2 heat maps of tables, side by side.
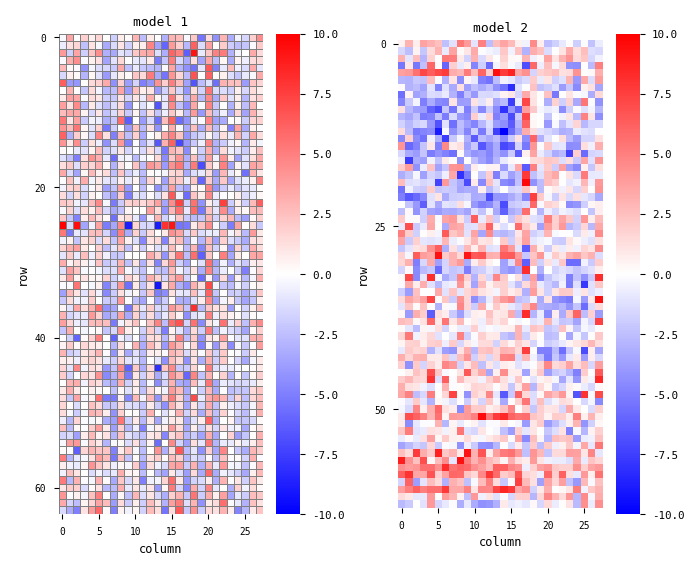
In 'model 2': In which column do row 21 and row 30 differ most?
1
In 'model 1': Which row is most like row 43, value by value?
49
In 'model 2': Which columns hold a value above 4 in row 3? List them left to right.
4, 18, 27
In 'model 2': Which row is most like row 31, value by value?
23
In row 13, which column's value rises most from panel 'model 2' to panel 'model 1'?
0
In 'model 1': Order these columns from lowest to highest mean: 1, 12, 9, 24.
9, 24, 1, 12
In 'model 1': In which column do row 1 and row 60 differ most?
14
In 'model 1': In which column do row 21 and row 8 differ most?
1
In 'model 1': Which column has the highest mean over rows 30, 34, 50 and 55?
20
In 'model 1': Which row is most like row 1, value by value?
5
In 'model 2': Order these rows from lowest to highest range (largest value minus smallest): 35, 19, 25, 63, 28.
63, 25, 28, 35, 19
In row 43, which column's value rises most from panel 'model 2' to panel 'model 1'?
20
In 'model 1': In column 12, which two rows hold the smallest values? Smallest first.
6, 4
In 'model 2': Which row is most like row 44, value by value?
2
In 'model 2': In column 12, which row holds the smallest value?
21
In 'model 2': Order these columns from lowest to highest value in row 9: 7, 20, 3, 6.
7, 3, 6, 20
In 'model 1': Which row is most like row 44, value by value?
33
